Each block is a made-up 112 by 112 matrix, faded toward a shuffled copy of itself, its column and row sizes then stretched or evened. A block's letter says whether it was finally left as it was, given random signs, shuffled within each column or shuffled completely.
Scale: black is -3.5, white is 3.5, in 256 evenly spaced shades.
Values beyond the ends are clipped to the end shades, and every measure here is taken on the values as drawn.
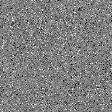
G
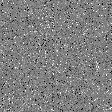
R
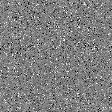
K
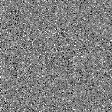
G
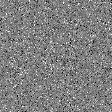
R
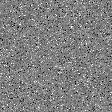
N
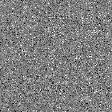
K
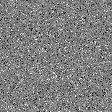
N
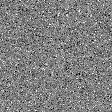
N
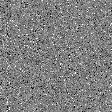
R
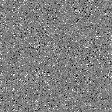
G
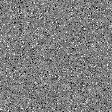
K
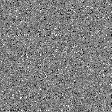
G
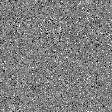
K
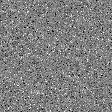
N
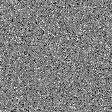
N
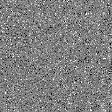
G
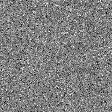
R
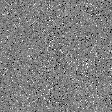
R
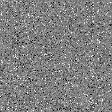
K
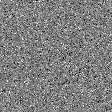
N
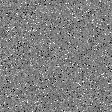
N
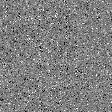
R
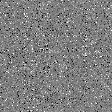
K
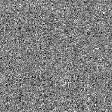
G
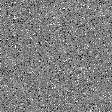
R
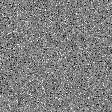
N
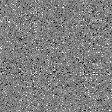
G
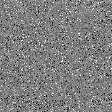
K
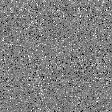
G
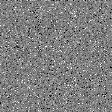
G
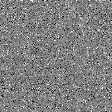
G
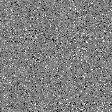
K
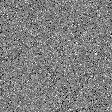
N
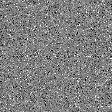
K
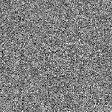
G
